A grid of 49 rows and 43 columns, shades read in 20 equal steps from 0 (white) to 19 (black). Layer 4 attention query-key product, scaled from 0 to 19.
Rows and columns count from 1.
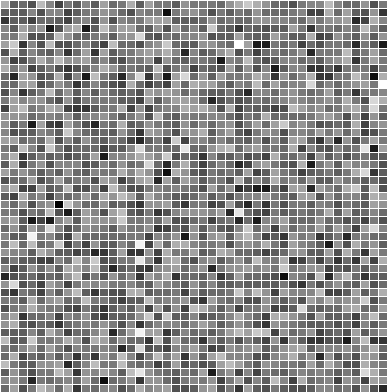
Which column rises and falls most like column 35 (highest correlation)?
43
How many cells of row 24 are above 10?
22
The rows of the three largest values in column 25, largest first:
8, 35, 48
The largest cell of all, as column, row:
7, 26
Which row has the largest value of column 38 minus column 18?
9
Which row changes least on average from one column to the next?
3
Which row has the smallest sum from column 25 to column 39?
1
